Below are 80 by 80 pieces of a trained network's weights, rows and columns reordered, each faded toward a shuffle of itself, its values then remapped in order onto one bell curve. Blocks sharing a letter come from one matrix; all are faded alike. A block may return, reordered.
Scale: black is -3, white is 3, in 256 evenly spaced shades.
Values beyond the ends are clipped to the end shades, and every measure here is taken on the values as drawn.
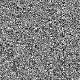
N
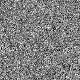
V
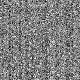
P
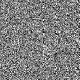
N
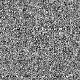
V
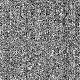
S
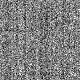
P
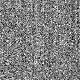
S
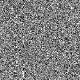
N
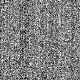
P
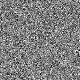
V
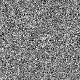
V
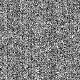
S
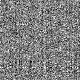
S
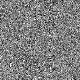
N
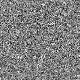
V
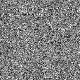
V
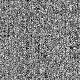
S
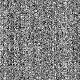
P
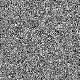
V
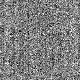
S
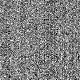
S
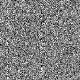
N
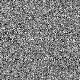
V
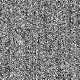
S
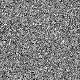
V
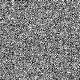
V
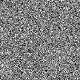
N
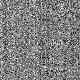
S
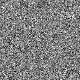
V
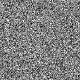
N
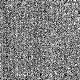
S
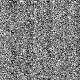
S
